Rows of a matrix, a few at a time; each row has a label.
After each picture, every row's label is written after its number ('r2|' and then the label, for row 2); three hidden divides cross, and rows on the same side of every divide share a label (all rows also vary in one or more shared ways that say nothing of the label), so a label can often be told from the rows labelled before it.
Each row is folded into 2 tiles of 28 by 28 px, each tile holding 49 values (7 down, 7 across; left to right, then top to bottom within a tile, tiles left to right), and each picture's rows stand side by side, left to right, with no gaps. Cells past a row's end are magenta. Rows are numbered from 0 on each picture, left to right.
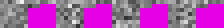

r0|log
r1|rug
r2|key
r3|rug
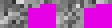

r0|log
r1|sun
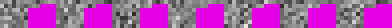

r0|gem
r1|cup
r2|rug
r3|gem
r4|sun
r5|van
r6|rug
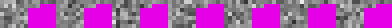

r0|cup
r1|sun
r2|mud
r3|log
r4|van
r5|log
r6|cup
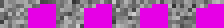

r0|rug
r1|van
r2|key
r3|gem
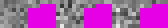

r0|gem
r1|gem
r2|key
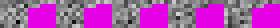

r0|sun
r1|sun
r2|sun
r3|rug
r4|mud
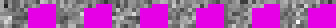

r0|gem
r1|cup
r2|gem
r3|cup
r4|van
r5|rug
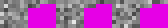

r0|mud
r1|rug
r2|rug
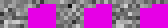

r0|key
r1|sun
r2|key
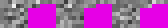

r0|rug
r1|key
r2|sun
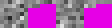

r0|rug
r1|key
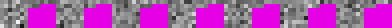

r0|rug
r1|mud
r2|log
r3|van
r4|sun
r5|key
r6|sun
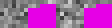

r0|gem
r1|van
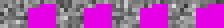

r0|key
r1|gem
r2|cup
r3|cup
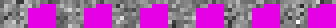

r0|van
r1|cup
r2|gem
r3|mud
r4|cup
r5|rug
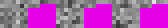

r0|rug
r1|sun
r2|mud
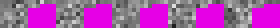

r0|sun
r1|rug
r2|gem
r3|mud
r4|cup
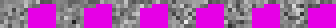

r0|rug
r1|sun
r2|van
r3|rug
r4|mud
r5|rug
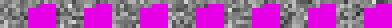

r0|key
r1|key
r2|log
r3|log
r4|key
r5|cup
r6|rug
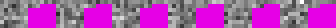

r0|mud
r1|key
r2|gem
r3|gem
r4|key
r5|log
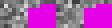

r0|cup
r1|van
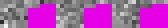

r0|key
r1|gem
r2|log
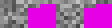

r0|log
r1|rug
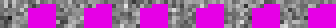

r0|cup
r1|cup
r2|van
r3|gem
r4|rug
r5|key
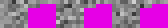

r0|log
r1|mud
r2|log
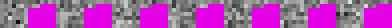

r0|sun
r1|gem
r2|key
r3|gem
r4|mud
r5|mud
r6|van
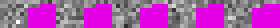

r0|rug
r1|key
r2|gem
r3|cup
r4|gem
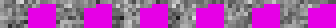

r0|log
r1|key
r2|cup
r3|cup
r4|gem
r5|van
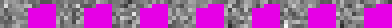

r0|cup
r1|sun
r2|sun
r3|mud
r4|mud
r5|key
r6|mud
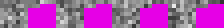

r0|sun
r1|gem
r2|rug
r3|cup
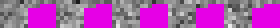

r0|van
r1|van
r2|key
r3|log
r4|gem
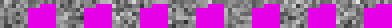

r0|mud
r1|gem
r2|log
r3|mud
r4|mud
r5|rug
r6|log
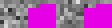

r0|key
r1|log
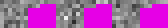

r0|mud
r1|sun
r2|gem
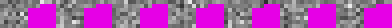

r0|sun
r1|key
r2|van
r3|log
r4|key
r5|cup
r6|rug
